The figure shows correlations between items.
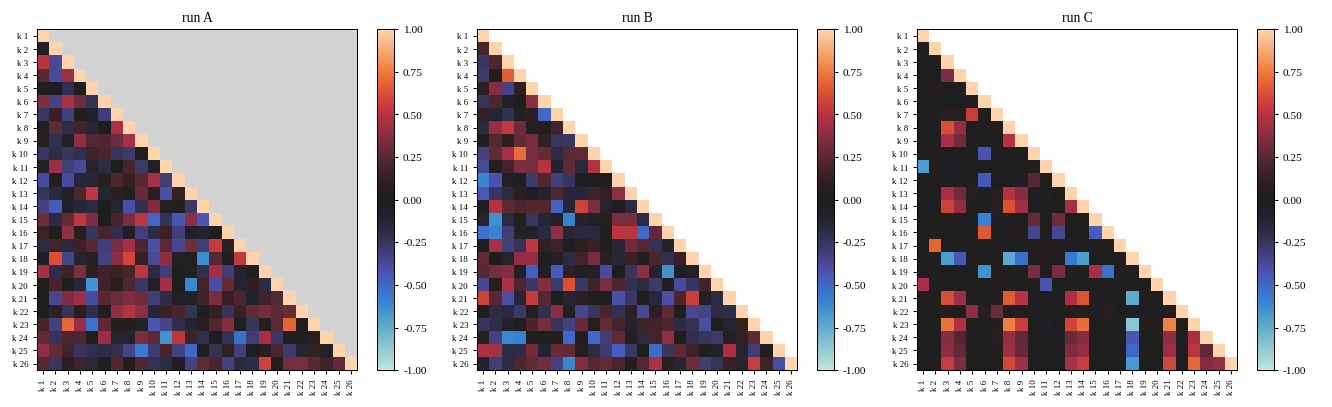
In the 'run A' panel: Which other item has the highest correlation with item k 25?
k 1
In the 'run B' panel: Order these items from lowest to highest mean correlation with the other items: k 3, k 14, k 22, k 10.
k 22, k 3, k 14, k 10
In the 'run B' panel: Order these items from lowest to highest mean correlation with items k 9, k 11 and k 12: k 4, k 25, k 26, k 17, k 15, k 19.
k 25, k 19, k 17, k 15, k 4, k 26
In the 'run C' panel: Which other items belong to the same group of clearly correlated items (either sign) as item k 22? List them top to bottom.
k 5, k 7
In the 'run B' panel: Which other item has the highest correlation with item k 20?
k 8
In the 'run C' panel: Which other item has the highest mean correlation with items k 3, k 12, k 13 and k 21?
k 23
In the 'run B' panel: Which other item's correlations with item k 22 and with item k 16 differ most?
k 12
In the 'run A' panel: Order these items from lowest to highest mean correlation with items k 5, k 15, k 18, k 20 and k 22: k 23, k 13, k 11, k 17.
k 23, k 13, k 11, k 17
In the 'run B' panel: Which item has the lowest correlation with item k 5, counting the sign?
k 19
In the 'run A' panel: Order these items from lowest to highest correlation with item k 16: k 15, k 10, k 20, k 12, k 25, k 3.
k 12, k 10, k 15, k 25, k 20, k 3
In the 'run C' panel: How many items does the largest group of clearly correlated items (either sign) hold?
12
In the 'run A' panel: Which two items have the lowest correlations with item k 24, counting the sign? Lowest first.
k 11, k 17
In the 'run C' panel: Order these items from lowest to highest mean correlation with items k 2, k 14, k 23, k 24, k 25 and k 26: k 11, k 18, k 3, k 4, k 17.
k 18, k 11, k 17, k 4, k 3
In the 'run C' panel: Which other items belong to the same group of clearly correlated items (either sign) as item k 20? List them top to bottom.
k 1, k 11
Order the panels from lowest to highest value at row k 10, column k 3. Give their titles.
run A, run C, run B
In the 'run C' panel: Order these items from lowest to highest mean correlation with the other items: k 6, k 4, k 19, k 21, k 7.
k 6, k 19, k 7, k 4, k 21
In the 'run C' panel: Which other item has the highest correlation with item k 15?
k 19
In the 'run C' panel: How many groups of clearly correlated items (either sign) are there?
5
